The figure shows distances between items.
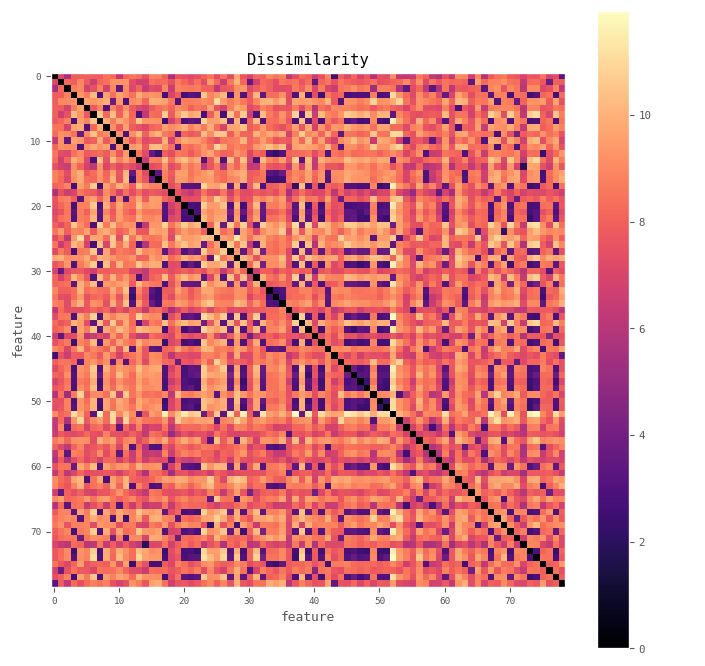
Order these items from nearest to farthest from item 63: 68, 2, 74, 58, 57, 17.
57, 58, 2, 17, 74, 68
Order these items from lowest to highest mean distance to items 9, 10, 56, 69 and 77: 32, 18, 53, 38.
18, 32, 38, 53
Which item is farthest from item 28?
25
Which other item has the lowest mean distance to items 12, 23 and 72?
14
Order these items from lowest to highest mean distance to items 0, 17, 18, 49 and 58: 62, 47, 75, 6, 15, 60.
47, 60, 75, 15, 6, 62
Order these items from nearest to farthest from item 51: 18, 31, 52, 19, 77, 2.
77, 18, 19, 2, 31, 52
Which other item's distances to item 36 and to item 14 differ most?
72
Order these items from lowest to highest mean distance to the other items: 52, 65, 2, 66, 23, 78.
66, 2, 78, 65, 23, 52
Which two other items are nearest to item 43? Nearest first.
0, 78
